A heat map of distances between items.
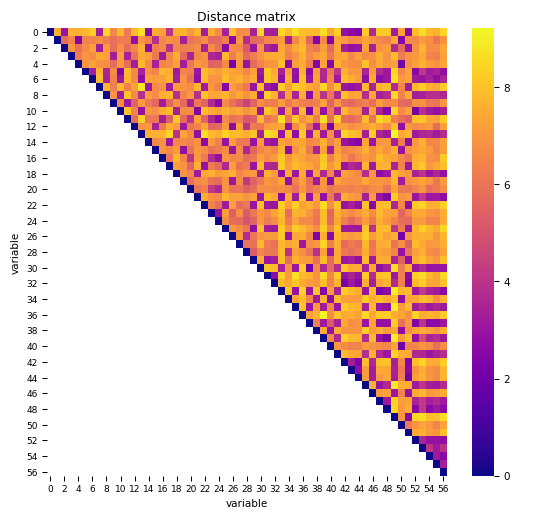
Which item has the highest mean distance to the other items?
36
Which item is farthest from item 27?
39
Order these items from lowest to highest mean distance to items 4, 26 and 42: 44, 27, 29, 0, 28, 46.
28, 29, 44, 46, 0, 27
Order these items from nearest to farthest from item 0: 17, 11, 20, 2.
2, 17, 11, 20
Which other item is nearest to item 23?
24
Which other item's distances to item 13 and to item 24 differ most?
11
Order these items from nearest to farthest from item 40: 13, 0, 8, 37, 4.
4, 37, 8, 13, 0
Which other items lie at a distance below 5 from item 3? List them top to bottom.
9, 11, 16, 20, 23, 24
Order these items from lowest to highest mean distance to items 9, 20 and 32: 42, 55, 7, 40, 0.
42, 7, 0, 40, 55
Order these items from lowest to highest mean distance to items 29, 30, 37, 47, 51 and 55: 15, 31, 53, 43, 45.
45, 53, 43, 31, 15
